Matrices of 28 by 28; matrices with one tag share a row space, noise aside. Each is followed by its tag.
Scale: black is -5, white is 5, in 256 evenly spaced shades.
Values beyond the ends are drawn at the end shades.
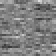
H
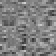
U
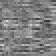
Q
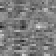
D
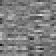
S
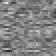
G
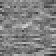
Q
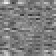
G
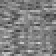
G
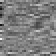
S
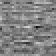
Q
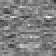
G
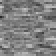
Q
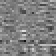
U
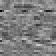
Q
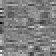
S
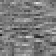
Q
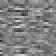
D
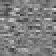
G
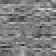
H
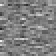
D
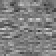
G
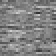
H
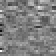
S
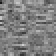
D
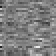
S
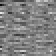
D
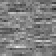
H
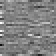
S
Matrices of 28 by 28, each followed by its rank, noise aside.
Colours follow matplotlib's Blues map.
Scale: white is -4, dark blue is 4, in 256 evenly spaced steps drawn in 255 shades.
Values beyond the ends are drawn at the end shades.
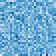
six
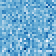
seven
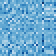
four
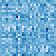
five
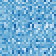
five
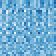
four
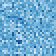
six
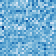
six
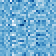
four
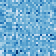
five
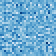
six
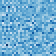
four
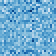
four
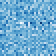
six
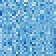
five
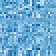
four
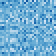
four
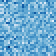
five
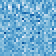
five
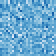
five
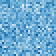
seven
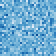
six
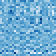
four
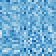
four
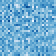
four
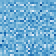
four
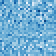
six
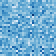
six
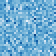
seven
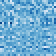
four
